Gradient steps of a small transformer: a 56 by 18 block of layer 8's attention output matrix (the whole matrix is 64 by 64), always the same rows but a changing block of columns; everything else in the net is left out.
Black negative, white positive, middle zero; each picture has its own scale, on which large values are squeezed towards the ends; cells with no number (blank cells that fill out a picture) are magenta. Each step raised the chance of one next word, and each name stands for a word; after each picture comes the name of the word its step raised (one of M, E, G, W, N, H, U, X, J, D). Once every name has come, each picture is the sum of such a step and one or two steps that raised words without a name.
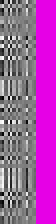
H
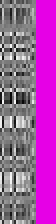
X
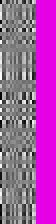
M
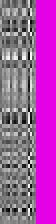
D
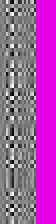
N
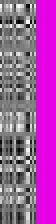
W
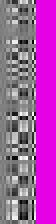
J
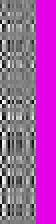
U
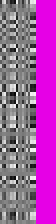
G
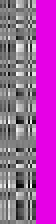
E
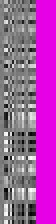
U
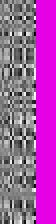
U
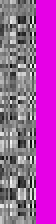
U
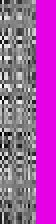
H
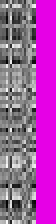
E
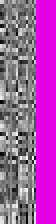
M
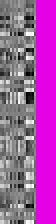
X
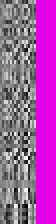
M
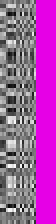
D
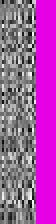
G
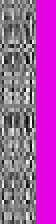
X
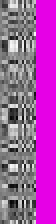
E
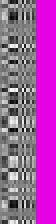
X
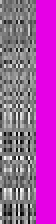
U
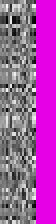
W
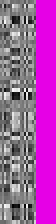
W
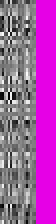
M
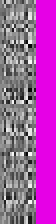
M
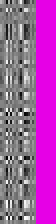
J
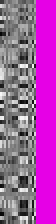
U
